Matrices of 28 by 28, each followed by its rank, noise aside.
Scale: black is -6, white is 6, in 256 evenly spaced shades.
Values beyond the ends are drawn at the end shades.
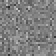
eight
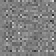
three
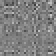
three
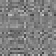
three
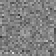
eight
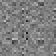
four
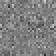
six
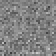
eight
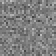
eight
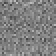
six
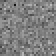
eight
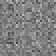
four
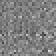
six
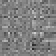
three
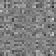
three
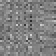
three
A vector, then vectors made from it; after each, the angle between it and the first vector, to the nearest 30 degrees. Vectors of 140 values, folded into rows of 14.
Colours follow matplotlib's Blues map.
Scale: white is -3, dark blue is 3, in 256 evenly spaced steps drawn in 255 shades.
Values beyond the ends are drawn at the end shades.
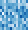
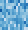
120 degrees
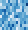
90 degrees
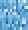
60 degrees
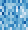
150 degrees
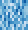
90 degrees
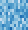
30 degrees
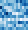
60 degrees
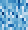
150 degrees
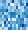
90 degrees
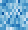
120 degrees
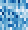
150 degrees
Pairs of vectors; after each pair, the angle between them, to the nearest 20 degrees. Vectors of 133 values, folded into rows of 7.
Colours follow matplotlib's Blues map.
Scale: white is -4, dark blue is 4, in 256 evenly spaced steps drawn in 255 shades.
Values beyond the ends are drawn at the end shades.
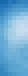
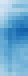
160 degrees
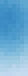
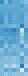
60 degrees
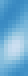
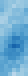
160 degrees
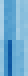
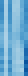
100 degrees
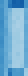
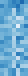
60 degrees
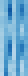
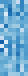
60 degrees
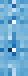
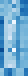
60 degrees
